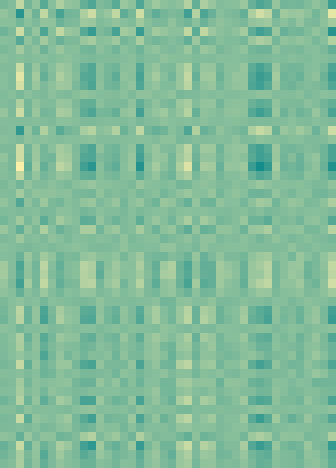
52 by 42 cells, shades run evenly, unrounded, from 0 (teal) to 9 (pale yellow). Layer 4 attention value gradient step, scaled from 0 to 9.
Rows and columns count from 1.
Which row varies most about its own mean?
19
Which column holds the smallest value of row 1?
42
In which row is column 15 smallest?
4
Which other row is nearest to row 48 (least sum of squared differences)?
24
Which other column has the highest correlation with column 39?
13
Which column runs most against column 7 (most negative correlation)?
40
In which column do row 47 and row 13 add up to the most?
3
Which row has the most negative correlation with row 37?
27
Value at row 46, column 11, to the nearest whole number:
5
